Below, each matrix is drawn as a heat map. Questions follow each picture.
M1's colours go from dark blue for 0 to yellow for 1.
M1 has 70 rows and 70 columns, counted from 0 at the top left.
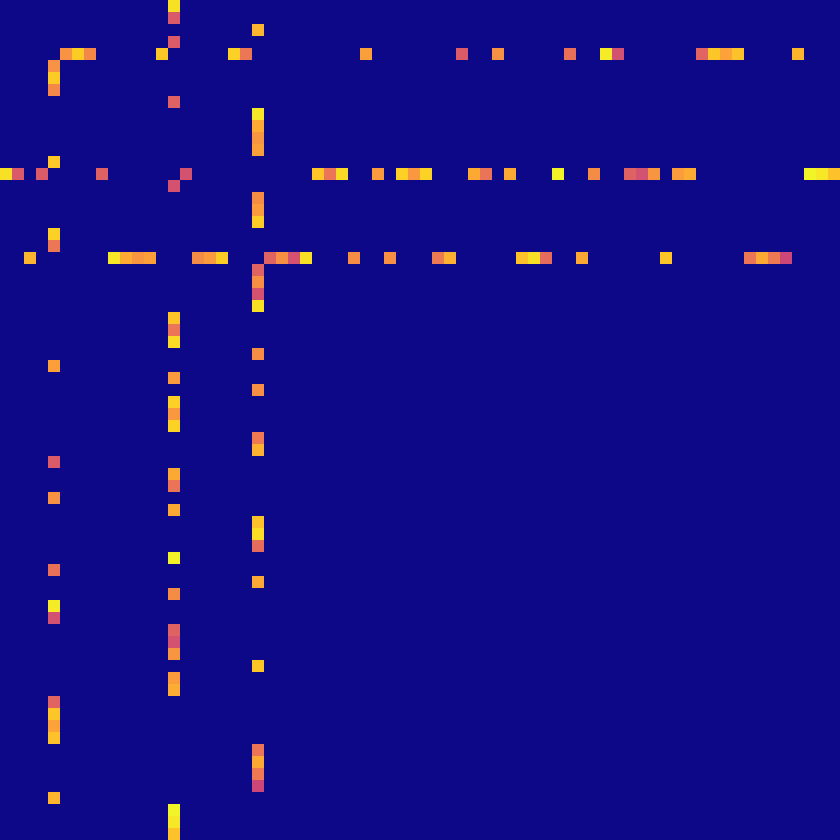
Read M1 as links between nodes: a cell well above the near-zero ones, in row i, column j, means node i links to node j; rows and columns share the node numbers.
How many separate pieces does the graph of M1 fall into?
3
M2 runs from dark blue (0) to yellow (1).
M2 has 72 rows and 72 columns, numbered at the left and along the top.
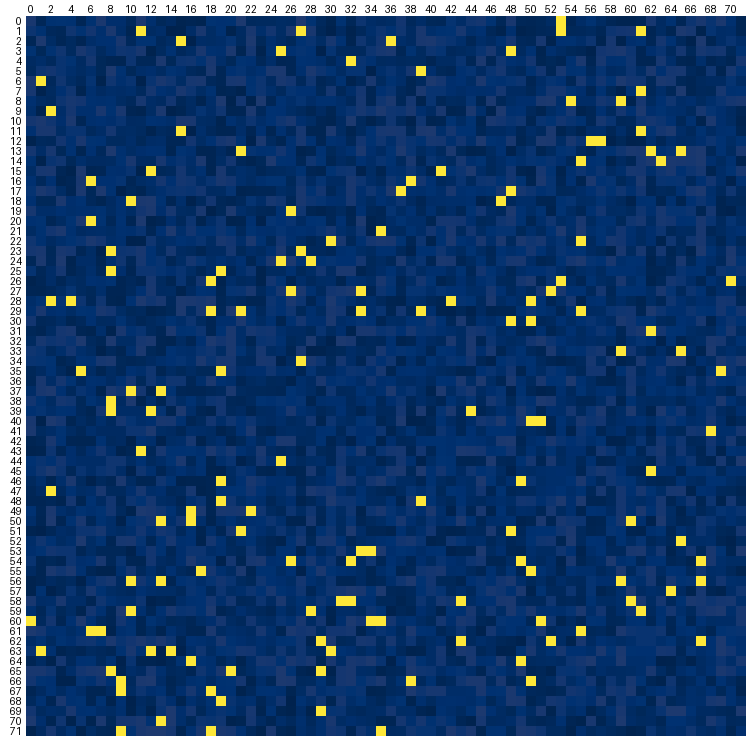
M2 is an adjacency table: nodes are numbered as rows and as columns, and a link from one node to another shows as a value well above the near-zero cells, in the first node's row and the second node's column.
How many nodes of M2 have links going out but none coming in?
9
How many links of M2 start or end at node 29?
8
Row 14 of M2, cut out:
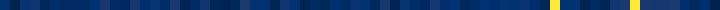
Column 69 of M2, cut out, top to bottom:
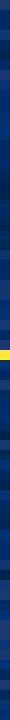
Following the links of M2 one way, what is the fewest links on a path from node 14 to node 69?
5
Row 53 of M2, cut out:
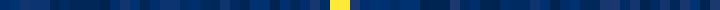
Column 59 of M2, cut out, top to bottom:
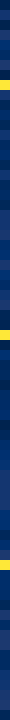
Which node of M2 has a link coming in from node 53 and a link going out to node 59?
node 33
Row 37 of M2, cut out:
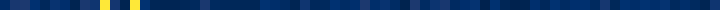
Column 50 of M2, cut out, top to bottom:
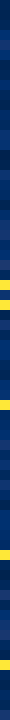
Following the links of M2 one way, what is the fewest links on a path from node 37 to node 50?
5
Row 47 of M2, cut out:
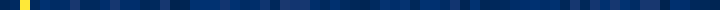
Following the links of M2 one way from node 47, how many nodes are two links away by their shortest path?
2
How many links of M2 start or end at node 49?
5
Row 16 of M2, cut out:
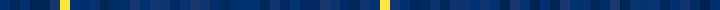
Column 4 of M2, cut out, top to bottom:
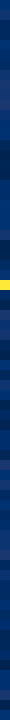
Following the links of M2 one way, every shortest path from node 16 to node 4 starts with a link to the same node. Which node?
node 38
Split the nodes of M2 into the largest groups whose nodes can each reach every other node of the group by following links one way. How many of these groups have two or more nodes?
2
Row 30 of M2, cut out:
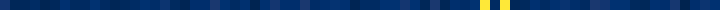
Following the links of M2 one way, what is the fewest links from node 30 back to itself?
7
